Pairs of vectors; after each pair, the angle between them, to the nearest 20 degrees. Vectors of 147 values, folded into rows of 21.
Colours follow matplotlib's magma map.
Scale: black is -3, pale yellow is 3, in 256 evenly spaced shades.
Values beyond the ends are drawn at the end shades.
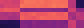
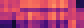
20 degrees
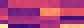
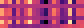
80 degrees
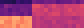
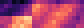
40 degrees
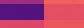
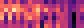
120 degrees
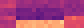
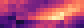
120 degrees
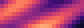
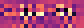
100 degrees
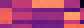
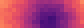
80 degrees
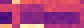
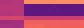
80 degrees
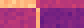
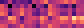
120 degrees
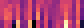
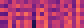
60 degrees
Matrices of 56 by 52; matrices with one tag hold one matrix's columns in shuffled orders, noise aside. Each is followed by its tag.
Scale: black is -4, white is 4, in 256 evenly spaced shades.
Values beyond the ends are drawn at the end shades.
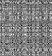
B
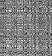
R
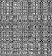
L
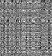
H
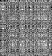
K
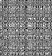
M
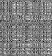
L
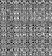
B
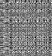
H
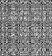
B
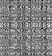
M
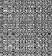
R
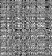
M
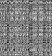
B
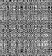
K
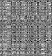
L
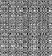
R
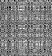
K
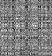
M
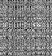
M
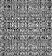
M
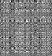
H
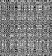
K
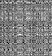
B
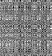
K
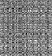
R
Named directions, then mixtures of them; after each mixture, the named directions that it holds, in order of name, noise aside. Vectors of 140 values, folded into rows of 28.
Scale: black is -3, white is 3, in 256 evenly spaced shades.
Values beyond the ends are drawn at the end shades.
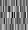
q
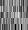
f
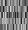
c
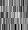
f.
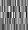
q.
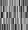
c, f.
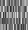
c.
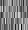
f, q.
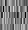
c, q.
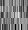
f.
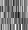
f.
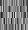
f, q.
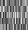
c.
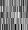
f.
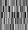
c, q.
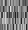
c.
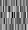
q.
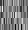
f, q.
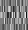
q.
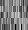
f.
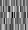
q.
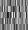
q.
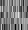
f.
